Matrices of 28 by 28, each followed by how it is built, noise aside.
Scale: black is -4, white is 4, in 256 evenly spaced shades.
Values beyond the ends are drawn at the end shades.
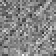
Hankel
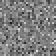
noise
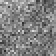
smooth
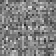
blocks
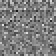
repeating columns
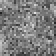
smooth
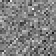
Hankel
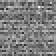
blocks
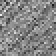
Hankel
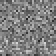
repeating columns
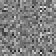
low rank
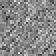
Hankel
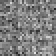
blocks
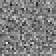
repeating columns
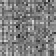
blocks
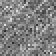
Hankel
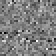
uneven rows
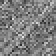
Hankel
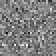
uneven rows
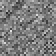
Hankel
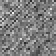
Hankel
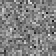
noise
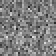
repeating columns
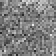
smooth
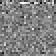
uneven rows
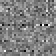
uneven rows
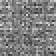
blocks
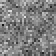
smooth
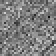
Hankel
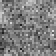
smooth
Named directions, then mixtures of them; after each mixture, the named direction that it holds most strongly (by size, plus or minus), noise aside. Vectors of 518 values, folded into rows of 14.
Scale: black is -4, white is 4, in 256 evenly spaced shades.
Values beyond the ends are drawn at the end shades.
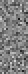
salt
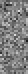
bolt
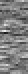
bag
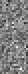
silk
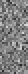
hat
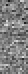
silk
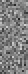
hat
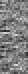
bag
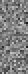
salt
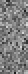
hat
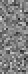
salt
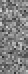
hat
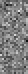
bolt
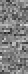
hat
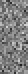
hat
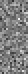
salt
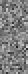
silk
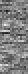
bag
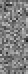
bolt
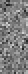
bolt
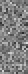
hat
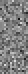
salt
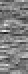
bag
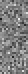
salt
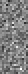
silk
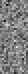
silk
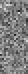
bolt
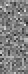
bolt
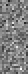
silk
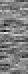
bag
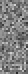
silk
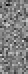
bolt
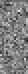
bolt
